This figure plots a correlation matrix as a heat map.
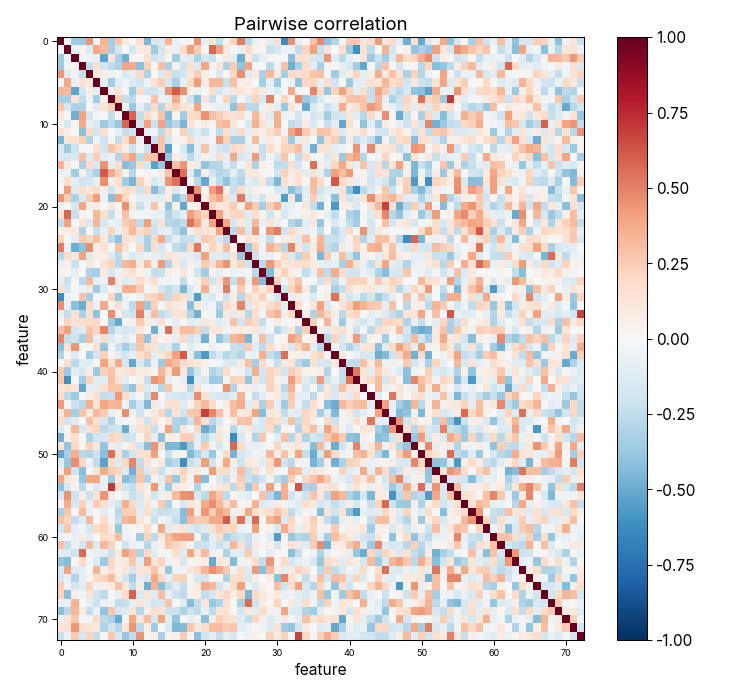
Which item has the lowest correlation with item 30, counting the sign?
60
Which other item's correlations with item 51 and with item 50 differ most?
71
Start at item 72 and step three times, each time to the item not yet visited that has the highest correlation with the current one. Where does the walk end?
7
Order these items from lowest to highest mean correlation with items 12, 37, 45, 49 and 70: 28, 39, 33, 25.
39, 28, 25, 33
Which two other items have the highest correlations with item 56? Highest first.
45, 21
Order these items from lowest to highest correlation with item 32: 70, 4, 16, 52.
70, 16, 4, 52
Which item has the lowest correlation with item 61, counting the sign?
37
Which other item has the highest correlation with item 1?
21
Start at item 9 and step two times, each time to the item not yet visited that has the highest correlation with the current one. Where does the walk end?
67
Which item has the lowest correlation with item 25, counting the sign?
2
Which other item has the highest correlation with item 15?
35
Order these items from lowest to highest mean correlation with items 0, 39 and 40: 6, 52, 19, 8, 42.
52, 19, 42, 8, 6
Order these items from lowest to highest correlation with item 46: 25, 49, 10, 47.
10, 49, 25, 47
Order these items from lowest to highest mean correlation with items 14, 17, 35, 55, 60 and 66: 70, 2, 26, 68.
68, 2, 26, 70
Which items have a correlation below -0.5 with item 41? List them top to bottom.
1, 18, 57
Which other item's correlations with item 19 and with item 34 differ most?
8
